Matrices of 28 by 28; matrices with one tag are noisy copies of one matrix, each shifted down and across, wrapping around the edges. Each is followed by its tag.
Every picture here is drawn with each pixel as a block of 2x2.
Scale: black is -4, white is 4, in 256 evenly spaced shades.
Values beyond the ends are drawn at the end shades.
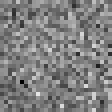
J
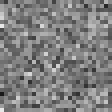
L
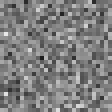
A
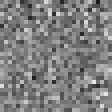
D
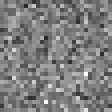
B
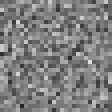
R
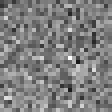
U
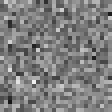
U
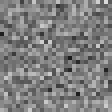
L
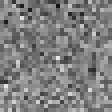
B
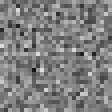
R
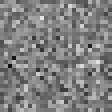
J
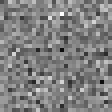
L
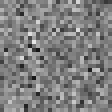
B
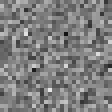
R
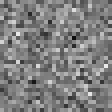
B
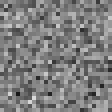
L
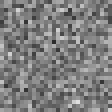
D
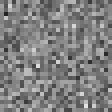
D
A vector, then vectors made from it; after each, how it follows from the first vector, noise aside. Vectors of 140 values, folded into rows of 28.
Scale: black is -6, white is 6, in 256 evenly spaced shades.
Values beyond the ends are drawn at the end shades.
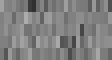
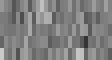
reversed, negated.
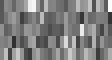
negated, scaled up.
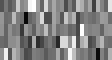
negated, scaled up.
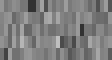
copied.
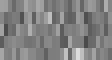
reversed, negated.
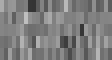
copied.
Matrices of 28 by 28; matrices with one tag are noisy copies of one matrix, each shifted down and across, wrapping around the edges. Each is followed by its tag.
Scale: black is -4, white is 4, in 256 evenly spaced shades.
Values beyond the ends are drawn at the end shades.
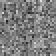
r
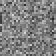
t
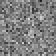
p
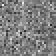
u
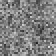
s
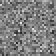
t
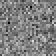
p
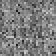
r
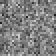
s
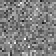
t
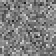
s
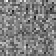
r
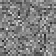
t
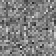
p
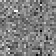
t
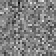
t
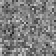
s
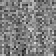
r
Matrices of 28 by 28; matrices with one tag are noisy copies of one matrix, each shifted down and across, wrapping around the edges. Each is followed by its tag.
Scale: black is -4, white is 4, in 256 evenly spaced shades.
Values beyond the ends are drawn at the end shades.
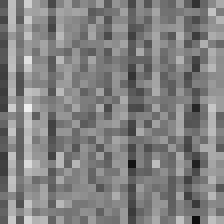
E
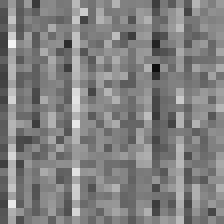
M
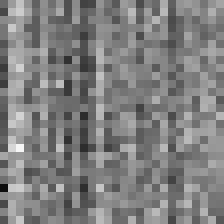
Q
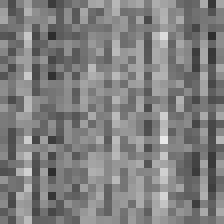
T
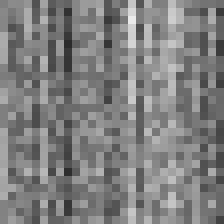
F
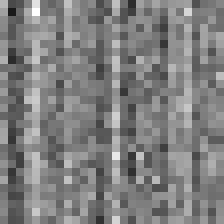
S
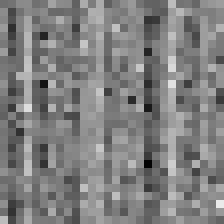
S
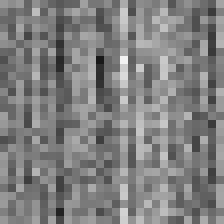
F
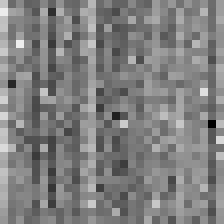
T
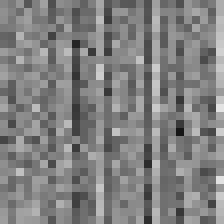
M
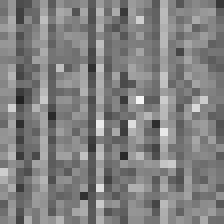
M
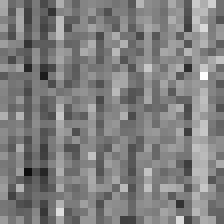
Q
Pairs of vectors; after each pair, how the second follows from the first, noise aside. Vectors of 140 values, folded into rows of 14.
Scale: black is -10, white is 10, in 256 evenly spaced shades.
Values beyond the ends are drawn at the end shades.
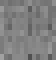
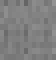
reversed, shrunk.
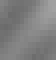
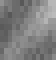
scaled up.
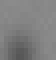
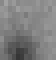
scaled up.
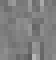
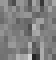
negated, scaled up.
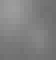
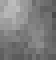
scaled up.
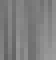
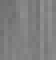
reversed, negated, shrunk.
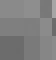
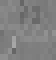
wrapped around, partly zeroed.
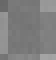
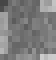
scaled up.
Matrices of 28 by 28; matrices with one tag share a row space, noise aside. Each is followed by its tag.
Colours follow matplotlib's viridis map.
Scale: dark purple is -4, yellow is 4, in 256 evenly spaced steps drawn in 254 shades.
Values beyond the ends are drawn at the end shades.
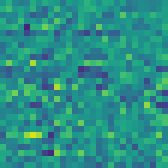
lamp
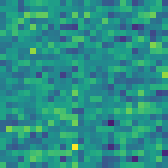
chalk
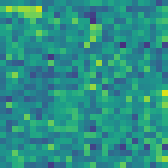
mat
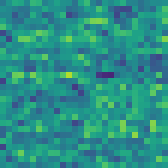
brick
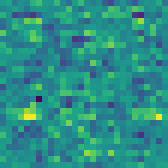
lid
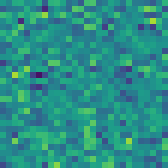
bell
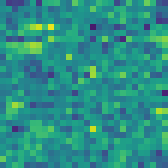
mat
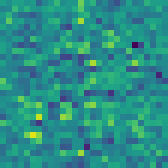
lid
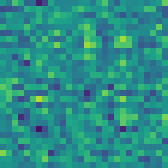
bell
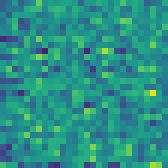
bell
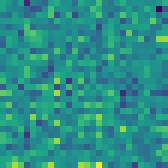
lamp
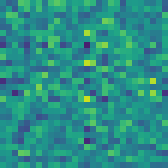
bell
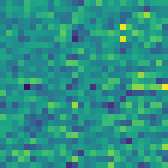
chalk
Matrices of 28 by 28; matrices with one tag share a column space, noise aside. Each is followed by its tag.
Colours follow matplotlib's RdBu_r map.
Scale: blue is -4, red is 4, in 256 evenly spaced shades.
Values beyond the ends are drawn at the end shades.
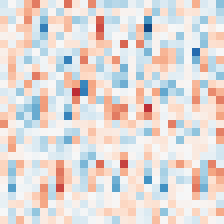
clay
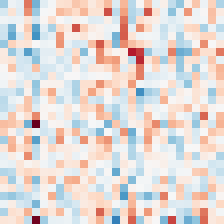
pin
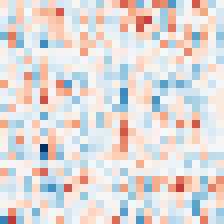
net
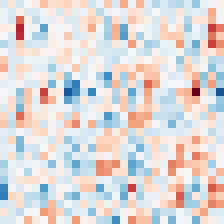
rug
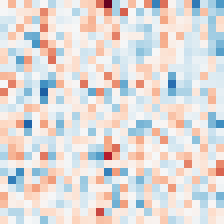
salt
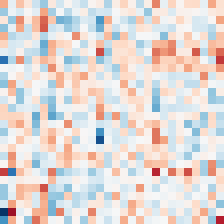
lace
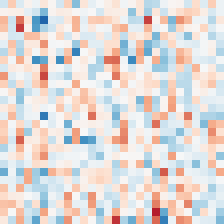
lace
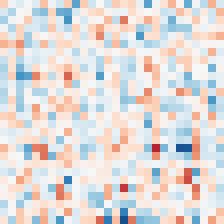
net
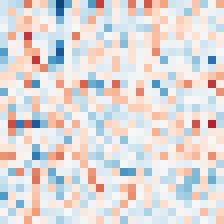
salt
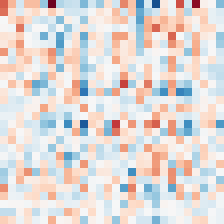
salt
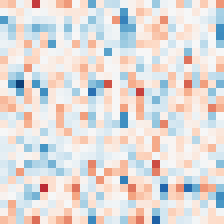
rug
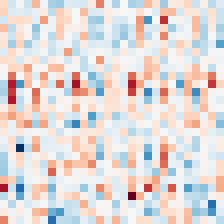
rug
